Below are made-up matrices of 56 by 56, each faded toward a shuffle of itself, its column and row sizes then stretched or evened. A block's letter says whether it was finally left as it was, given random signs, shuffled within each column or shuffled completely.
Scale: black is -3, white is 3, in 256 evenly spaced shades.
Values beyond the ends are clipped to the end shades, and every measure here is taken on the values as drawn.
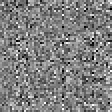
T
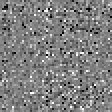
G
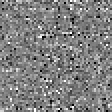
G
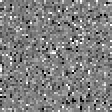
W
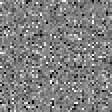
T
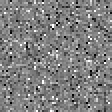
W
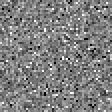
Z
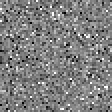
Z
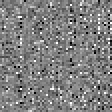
T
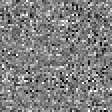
G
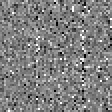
W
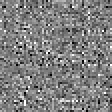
T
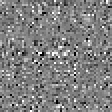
T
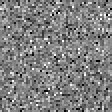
Z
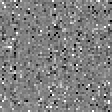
W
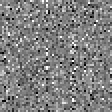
W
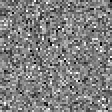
Z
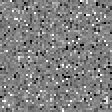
Z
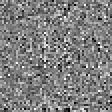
G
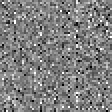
W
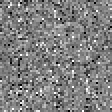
W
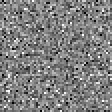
Z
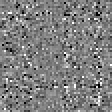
G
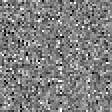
W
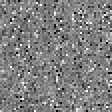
W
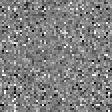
G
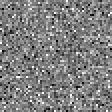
Z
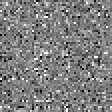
G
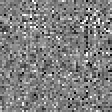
T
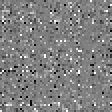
G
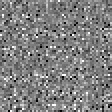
T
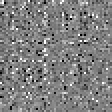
T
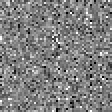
W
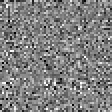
G
